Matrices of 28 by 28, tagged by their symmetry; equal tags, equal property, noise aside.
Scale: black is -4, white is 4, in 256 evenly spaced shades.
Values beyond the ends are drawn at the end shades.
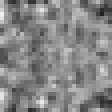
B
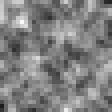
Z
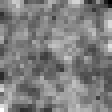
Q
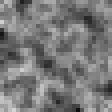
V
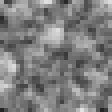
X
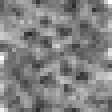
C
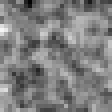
Q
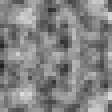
B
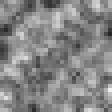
Z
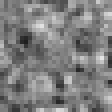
Q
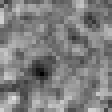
V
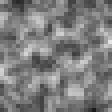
C
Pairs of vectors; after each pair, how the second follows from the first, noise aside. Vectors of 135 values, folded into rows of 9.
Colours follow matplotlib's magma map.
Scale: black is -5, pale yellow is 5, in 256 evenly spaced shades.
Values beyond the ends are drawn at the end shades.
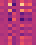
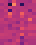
negated, partly zeroed.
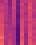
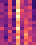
reversed, negated, scaled up.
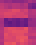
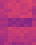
reversed, shrunk.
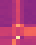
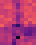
negated.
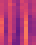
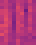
wrapped around, negated, shrunk.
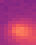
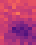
negated.
